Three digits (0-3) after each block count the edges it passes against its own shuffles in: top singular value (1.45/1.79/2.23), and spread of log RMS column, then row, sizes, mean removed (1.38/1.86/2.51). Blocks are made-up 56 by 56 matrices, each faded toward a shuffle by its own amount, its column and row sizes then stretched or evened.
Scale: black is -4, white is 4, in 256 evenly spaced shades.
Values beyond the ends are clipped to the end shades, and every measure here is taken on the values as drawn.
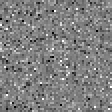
0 1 0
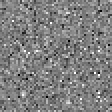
1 1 0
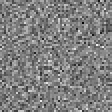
2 0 0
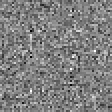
0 1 1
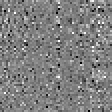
2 2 0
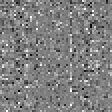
2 2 1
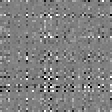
3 3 3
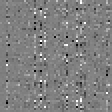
1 3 1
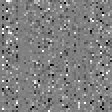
0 3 0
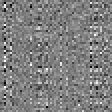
3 3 0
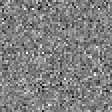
0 0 1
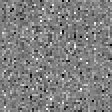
0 2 0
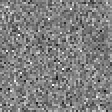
1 0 0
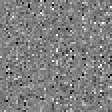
0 2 0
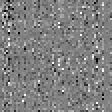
2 3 0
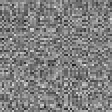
3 1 2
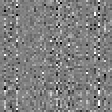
3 3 0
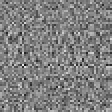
3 1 2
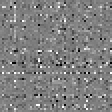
1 2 3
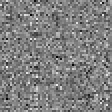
2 2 1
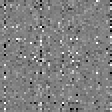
2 2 1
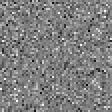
1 0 0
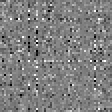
1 3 2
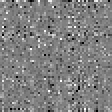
2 2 2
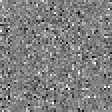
1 2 1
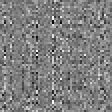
3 3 1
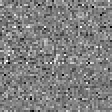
1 0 2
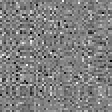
3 1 1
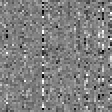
2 3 0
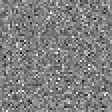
1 1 0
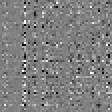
2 3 2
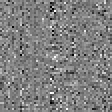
0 3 1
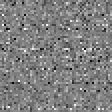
1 0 2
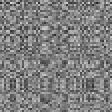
3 1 3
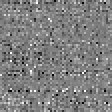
2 1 2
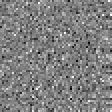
2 1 0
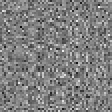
3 2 0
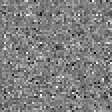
0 1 2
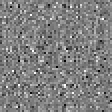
2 0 2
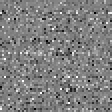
1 0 2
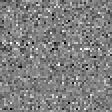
0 0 2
